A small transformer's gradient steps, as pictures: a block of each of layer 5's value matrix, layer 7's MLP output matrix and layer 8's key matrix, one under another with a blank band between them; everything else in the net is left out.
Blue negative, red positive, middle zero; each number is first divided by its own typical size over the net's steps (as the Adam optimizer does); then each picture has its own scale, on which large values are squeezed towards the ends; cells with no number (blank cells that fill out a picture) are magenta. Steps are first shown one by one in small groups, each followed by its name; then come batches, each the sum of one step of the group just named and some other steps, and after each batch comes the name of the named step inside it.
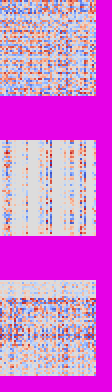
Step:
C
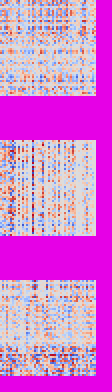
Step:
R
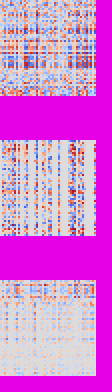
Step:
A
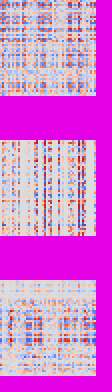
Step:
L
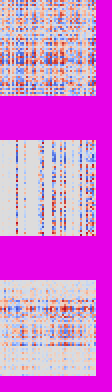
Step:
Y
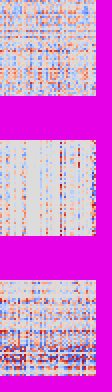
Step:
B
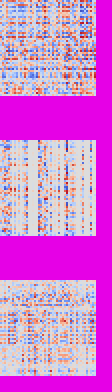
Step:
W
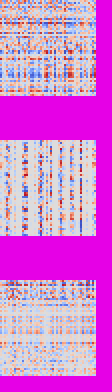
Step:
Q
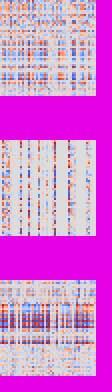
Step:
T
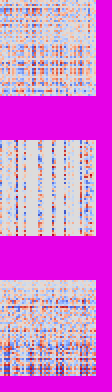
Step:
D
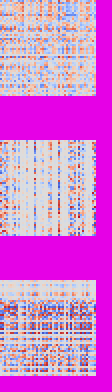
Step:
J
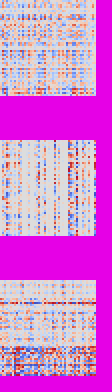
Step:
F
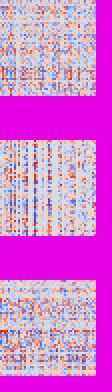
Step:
B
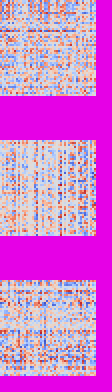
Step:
B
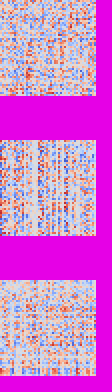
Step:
Y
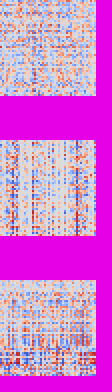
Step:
D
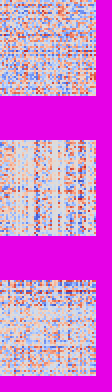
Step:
W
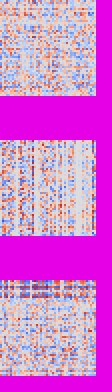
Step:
R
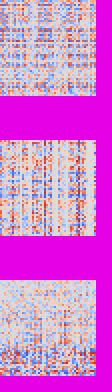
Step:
L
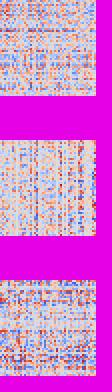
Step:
B
